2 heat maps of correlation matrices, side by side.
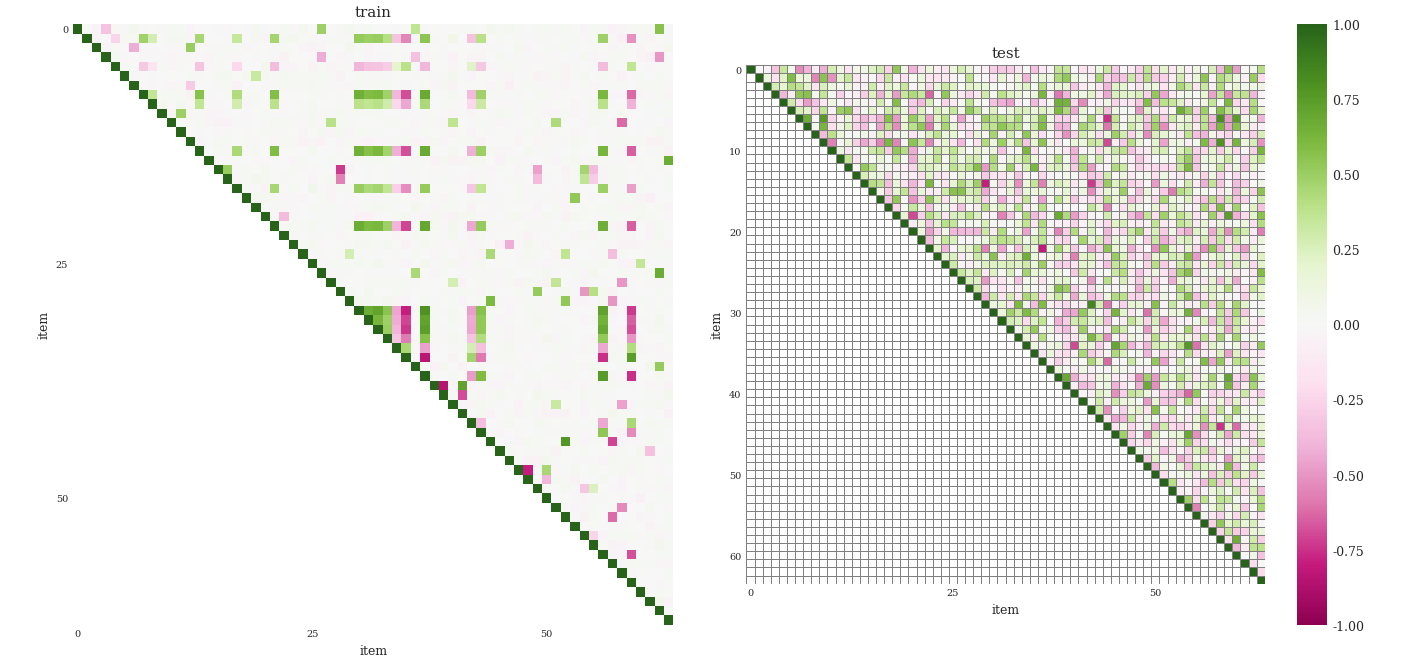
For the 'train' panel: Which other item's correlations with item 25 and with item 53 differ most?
18
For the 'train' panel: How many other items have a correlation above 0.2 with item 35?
4
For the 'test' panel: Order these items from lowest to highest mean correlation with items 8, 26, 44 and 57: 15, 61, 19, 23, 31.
31, 61, 19, 23, 15
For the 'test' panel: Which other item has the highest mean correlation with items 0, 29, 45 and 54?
34
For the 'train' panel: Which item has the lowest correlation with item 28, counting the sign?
15
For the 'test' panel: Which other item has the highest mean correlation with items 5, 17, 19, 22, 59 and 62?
38
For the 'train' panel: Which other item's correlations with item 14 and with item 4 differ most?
63
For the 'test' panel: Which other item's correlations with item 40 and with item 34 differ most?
54
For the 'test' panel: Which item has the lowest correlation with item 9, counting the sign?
44
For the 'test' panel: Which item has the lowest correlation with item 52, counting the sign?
15
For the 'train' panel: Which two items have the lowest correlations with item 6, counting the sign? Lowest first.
2, 12
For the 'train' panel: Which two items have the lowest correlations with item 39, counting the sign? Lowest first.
38, 41
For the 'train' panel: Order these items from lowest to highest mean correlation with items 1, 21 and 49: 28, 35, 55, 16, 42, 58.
35, 42, 16, 58, 55, 28
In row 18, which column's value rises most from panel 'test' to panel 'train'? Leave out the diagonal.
20
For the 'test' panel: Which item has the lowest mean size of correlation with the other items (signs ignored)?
37
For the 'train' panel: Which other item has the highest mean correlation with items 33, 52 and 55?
44
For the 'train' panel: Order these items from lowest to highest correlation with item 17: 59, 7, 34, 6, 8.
59, 34, 6, 8, 7
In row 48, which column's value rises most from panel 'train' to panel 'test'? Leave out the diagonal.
47
